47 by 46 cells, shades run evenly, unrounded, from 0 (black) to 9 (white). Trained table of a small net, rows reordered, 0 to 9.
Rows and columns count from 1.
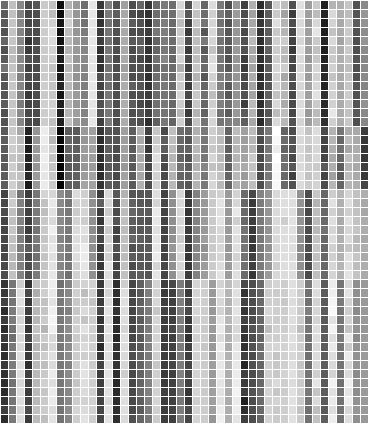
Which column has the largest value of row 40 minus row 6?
37
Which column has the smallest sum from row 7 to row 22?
8
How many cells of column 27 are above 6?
31
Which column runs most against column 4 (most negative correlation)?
18
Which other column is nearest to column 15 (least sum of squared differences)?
1
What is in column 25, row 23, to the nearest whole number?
5
